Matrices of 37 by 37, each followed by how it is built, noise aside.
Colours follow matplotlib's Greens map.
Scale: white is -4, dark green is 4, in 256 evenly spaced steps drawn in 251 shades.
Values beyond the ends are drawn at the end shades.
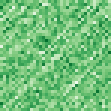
Hankel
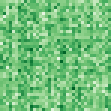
blocks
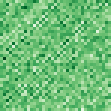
Hankel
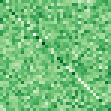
diagonal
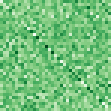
diagonal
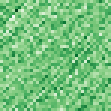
Hankel
